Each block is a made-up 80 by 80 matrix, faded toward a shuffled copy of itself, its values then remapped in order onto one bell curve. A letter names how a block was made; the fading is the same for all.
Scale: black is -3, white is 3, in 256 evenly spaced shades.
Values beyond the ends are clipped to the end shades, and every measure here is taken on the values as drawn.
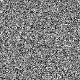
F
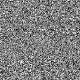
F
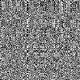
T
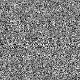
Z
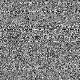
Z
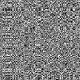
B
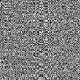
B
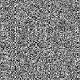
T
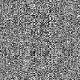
T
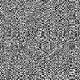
B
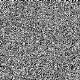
F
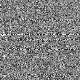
Z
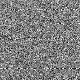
F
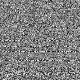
Z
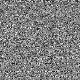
Z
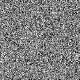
F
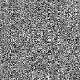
T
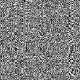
T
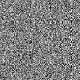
T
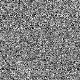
Z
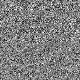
Z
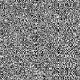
T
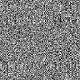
T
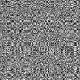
B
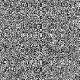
T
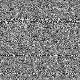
Z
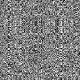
T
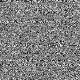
Z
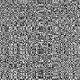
B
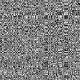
B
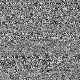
Z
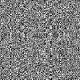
T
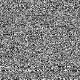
Z
